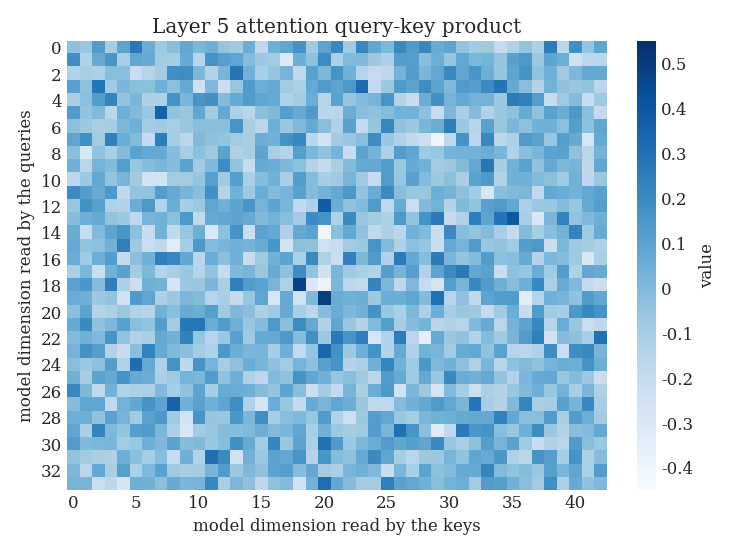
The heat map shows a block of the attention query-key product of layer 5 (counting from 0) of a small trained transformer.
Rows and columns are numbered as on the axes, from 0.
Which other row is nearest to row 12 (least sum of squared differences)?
23
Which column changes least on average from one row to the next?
16
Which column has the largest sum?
33
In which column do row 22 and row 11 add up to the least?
28
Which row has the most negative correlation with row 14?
12
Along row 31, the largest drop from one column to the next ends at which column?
13
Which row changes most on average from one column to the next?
18
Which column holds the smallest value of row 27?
15
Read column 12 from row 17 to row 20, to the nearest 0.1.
-0.2 -0.1 -0.1 -0.1
